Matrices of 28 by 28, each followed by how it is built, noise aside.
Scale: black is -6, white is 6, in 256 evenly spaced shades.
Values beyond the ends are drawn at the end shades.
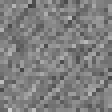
Hankel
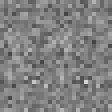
repeating columns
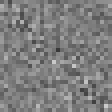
banded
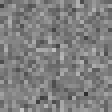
repeating rows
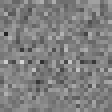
uneven rows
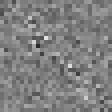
banded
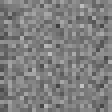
repeating rows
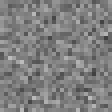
repeating columns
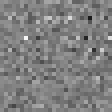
uneven rows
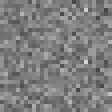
repeating rows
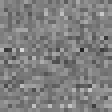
uneven rows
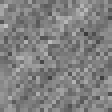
Hankel
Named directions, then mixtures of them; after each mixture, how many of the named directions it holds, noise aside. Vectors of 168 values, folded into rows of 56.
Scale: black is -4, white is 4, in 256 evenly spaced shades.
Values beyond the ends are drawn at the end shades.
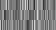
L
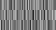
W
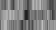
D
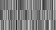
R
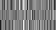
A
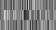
four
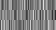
two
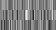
three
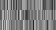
four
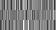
two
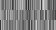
three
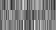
four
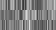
three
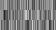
three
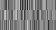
two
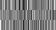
one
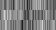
two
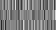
four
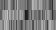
two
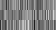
four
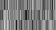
two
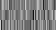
two
